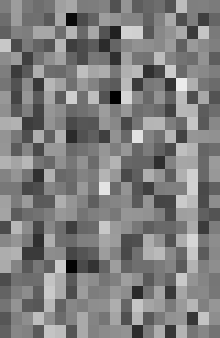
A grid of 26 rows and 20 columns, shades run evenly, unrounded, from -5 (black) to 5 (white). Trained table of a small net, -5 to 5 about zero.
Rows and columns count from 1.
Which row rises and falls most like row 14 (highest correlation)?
19
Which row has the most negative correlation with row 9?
25
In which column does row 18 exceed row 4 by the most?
10
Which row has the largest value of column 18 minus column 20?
15
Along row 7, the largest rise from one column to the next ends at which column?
17
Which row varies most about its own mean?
8
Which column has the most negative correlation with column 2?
12
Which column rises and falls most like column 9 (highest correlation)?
7
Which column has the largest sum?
18
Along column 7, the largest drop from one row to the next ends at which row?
2
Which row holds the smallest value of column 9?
21
